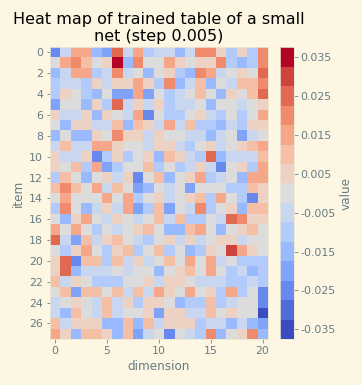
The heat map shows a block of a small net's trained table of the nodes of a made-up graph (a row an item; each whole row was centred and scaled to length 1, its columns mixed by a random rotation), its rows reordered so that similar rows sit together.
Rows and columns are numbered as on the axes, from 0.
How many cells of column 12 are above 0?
7
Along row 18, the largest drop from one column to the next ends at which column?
1
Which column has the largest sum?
6
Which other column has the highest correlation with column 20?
14
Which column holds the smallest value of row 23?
20
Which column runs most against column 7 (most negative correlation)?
8
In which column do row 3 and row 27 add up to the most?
19
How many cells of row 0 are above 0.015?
4
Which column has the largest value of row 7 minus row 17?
11
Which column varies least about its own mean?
12
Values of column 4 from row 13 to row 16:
0.015 0 -0.005 0
